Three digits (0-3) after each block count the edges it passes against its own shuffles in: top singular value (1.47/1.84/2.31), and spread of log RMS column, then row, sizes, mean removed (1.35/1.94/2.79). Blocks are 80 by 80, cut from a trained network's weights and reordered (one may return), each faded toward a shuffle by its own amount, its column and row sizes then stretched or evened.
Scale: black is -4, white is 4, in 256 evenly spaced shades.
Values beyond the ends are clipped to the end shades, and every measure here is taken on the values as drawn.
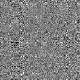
2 2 2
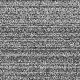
3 0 0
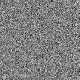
1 1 0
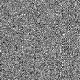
2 1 0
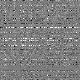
2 2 3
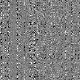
1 3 2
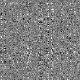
1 3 2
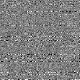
2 1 3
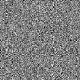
2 2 0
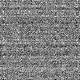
2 2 0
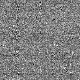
0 2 0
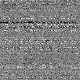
2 1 3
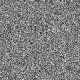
1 0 0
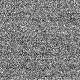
0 0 0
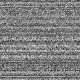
3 0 2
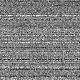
3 0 3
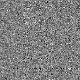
1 2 1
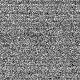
1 1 0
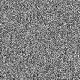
1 0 0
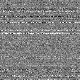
2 0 3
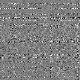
0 2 3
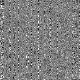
1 3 0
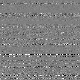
2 0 3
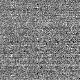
1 2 0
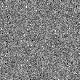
0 1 0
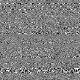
2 0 3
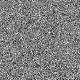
0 0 2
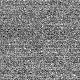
1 1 0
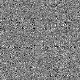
0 2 2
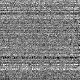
3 2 2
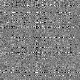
1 2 3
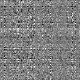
2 3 1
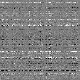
3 2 3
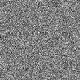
2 0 1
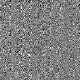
1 3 1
